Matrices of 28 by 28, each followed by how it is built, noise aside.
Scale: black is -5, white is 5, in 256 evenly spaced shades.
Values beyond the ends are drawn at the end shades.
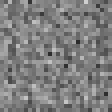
blocks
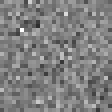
block diagonal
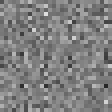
low rank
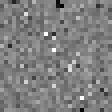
sparse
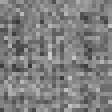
blocks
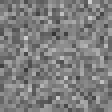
noise
